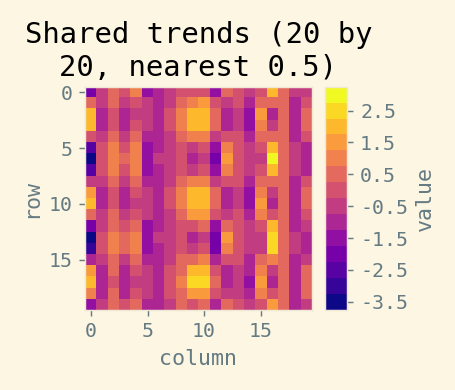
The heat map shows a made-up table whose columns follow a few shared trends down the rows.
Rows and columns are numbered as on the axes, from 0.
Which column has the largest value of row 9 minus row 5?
0
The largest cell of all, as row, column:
6, 16
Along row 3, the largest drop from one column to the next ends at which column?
1
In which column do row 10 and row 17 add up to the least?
14
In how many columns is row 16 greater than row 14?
9
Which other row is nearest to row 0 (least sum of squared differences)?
12
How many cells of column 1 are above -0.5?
5
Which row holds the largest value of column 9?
17
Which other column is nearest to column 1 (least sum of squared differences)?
3
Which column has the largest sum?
10
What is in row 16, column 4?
0
